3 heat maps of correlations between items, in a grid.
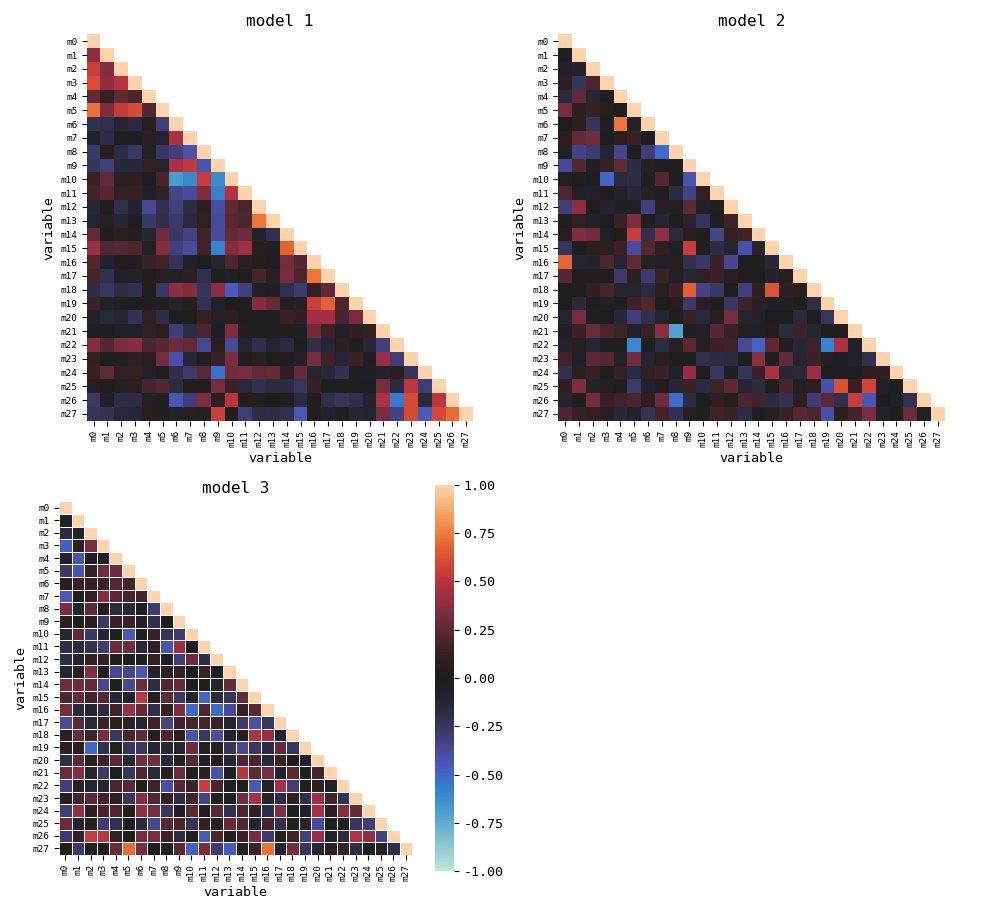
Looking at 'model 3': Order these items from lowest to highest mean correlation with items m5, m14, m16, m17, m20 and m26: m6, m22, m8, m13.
m13, m8, m22, m6
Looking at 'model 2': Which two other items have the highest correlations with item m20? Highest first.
m25, m22
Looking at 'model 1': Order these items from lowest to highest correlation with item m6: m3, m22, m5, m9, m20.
m5, m3, m20, m22, m9
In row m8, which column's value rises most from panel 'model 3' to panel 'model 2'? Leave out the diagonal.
m22
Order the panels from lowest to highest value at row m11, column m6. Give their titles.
model 1, model 3, model 2
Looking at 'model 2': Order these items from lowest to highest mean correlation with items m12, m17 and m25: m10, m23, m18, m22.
m23, m10, m18, m22
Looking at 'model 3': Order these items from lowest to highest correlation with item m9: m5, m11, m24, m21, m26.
m26, m24, m5, m21, m11
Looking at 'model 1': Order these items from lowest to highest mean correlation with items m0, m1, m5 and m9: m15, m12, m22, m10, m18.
m12, m18, m10, m15, m22
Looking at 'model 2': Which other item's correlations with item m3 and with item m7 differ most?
m10
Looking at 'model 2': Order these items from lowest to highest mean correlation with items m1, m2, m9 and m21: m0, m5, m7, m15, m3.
m0, m5, m3, m15, m7
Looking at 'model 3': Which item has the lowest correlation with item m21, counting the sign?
m12
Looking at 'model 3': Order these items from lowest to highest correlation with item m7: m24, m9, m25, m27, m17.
m25, m9, m27, m17, m24
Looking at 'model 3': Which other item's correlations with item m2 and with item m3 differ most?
m14
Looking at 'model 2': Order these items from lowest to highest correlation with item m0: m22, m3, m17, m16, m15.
m15, m22, m3, m17, m16
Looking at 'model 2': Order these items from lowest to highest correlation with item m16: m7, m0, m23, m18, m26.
m26, m7, m18, m23, m0
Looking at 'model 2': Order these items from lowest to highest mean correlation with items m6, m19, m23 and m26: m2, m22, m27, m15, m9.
m22, m27, m9, m15, m2
